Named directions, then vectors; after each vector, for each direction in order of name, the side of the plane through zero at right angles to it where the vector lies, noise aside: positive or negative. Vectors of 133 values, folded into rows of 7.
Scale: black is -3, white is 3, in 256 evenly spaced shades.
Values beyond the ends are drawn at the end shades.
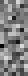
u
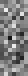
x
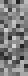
negative, positive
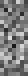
positive, negative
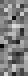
positive, positive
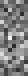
positive, negative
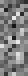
negative, negative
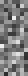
negative, negative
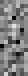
positive, positive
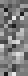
negative, negative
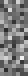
positive, negative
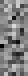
positive, positive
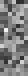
negative, positive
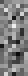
positive, positive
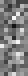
negative, negative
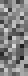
negative, positive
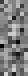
positive, positive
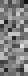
positive, negative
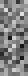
negative, positive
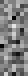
positive, positive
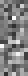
negative, negative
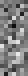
negative, negative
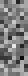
negative, positive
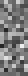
positive, negative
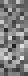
positive, negative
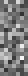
positive, negative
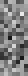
negative, positive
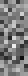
negative, positive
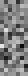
negative, positive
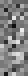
negative, negative
